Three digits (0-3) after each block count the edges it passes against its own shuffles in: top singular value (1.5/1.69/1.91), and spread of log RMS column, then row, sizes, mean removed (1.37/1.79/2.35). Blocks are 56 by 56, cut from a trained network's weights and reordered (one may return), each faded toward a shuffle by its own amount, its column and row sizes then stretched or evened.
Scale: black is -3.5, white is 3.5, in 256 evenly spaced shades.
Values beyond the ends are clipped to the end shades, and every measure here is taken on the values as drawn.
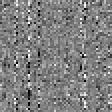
1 3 1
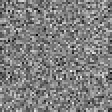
1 0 1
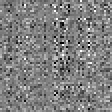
2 3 2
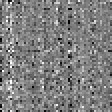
2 3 2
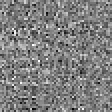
2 2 1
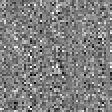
1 3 1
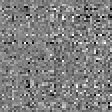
1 2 3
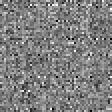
0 1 2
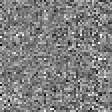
1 2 1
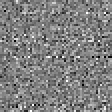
0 1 2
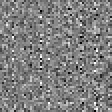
1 3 0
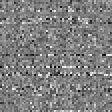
0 1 3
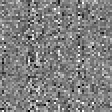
1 3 1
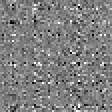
0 3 3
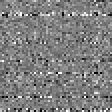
1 1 3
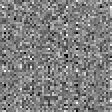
2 3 0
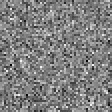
0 1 0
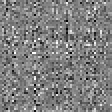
1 3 2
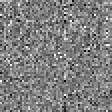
1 2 1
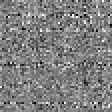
0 1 3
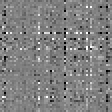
3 3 3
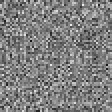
2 0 0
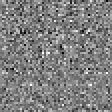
1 2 2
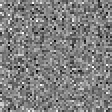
0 2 1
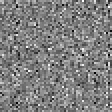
0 2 0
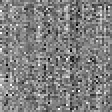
2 2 1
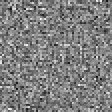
0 1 1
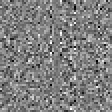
1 3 0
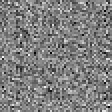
1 1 0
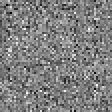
0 2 0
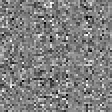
1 3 1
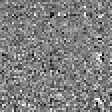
1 2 2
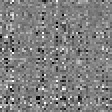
1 3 3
